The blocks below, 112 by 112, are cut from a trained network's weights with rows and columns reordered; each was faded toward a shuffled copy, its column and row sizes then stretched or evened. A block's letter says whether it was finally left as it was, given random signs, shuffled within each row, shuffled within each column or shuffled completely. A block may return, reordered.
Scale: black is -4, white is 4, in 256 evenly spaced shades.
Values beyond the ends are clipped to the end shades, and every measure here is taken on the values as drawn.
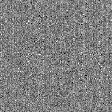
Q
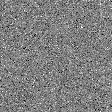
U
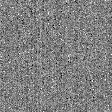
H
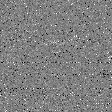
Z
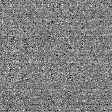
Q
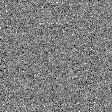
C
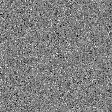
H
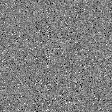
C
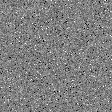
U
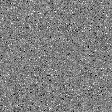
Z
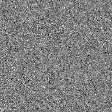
C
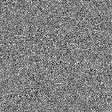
Z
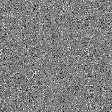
Q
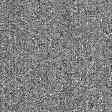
H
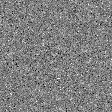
U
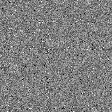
C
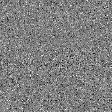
C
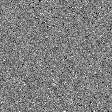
Z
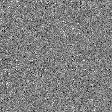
C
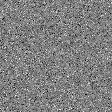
U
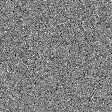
U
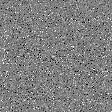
Z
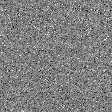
Z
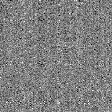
Q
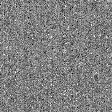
H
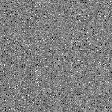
Q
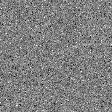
H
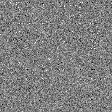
C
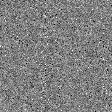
H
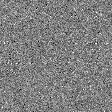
Z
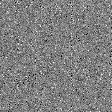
H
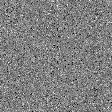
H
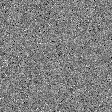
U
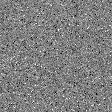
U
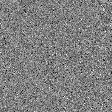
H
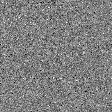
Z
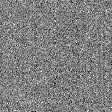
Q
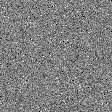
U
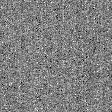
H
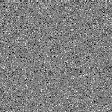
Q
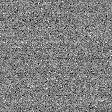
Z
